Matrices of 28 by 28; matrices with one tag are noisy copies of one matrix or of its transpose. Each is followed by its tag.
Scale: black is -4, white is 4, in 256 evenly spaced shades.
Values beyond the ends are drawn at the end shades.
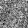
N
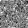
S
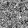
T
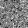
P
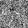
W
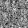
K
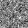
T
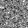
P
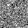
S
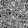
W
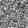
S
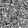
K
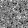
T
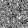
T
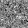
T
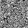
S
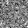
P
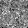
W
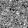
W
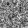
T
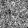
W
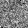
N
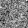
N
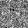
W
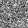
K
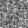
K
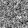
T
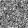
S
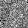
N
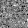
K
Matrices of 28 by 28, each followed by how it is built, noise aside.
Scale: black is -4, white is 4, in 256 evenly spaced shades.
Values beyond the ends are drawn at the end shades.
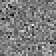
block diagonal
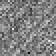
Hankel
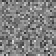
repeating columns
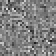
block diagonal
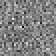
low rank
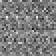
repeating columns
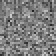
repeating columns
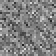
Toeplitz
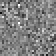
block diagonal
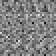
repeating columns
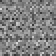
repeating columns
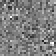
block diagonal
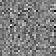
low rank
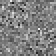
block diagonal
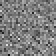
Toeplitz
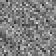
Toeplitz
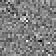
block diagonal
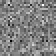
low rank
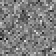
Hankel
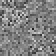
block diagonal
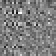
low rank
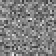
repeating columns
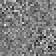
block diagonal
